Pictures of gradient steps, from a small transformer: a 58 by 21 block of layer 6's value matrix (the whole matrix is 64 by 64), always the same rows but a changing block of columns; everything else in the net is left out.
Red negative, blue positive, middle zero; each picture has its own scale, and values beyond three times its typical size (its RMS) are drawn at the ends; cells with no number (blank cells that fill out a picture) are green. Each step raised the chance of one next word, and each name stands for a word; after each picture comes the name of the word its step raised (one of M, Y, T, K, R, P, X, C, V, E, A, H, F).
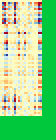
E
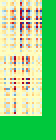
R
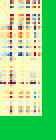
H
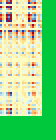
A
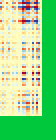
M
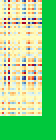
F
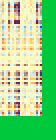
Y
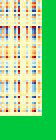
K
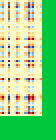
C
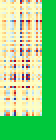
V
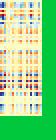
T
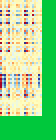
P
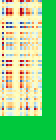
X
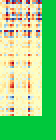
A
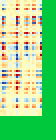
E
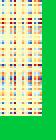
F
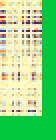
K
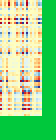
T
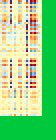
V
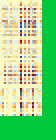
Y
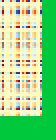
X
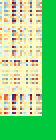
C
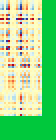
F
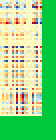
C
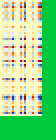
C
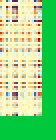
V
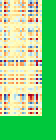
C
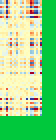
X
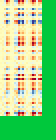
P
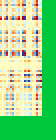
T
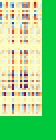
T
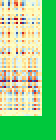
T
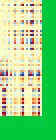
Y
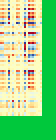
E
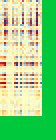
A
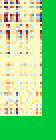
A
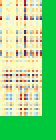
T
